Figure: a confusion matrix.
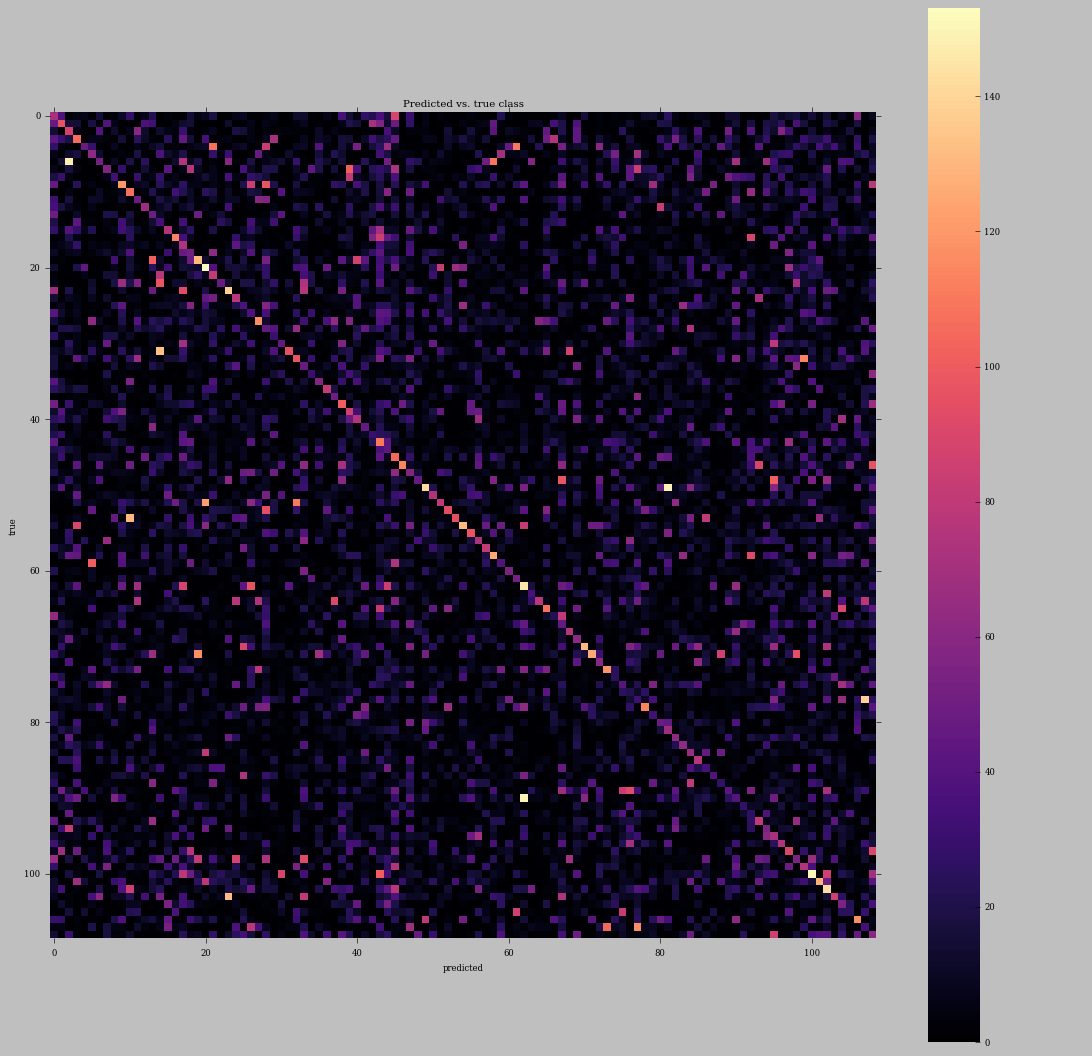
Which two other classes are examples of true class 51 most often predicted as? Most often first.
20, 32
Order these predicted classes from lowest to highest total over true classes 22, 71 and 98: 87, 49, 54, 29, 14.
87, 29, 49, 54, 14
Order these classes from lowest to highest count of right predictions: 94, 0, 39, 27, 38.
94, 0, 39, 38, 27
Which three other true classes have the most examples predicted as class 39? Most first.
7, 8, 27
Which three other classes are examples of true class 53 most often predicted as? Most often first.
10, 86, 101
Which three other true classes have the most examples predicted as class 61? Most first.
4, 105, 78
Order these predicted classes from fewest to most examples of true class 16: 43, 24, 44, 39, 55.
55, 39, 24, 44, 43
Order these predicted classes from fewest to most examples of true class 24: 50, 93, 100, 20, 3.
3, 100, 50, 20, 93
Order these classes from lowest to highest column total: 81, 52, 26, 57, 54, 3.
52, 57, 54, 81, 26, 3
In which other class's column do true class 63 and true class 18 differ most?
102
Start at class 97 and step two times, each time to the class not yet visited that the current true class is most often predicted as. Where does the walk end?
95
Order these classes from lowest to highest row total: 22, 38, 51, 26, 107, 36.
36, 26, 107, 38, 22, 51
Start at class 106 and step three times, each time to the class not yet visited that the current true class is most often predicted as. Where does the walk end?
13
